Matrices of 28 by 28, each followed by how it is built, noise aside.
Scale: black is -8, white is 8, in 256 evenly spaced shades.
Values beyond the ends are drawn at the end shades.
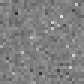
sparse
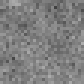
smooth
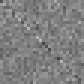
diagonal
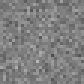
noise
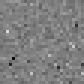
sparse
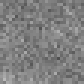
smooth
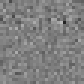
uneven rows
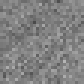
Hankel
